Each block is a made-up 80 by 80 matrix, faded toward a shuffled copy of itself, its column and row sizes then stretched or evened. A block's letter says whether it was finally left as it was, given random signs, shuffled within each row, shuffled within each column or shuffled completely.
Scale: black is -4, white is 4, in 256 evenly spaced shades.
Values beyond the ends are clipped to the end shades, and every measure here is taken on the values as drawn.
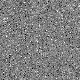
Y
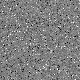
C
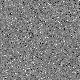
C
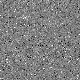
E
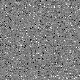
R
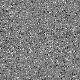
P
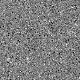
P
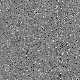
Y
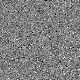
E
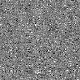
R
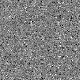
R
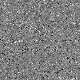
E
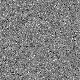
C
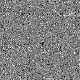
P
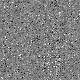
Y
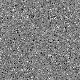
P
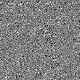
R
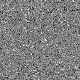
E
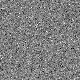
C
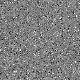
R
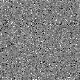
R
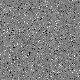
Y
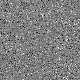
C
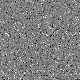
E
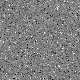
C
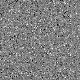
P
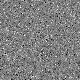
C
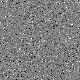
E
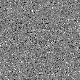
E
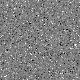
C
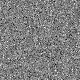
C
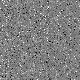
Y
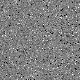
P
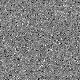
E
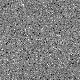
E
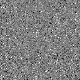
R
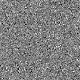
R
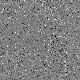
Y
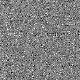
R
